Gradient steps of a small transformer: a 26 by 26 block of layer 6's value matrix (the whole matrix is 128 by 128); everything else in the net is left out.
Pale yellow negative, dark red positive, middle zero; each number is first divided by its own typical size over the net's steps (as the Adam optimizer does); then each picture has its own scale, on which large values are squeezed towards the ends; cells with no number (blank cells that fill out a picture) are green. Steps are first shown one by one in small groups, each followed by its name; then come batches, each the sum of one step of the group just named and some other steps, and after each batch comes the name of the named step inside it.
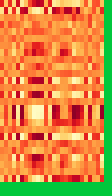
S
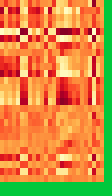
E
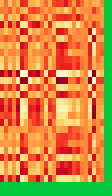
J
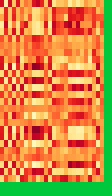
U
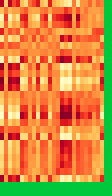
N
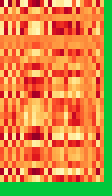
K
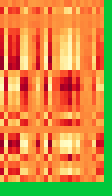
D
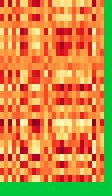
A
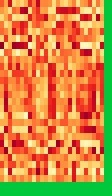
K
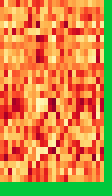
U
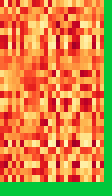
K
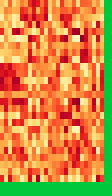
N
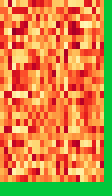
U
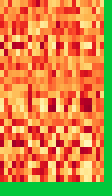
K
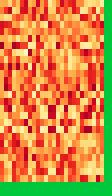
D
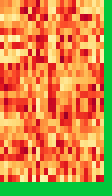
N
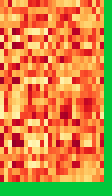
N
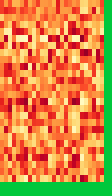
J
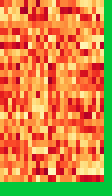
S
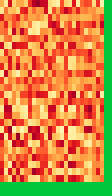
K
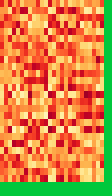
U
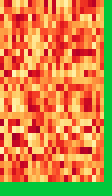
A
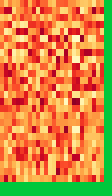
J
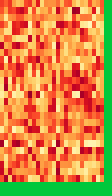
D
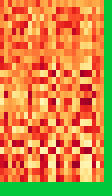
U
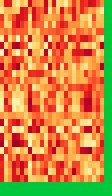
A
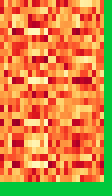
J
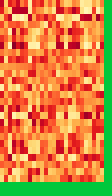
A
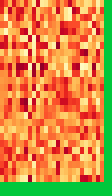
E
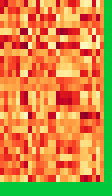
E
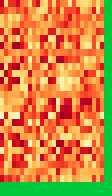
N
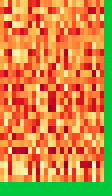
A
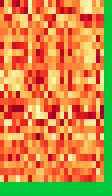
S
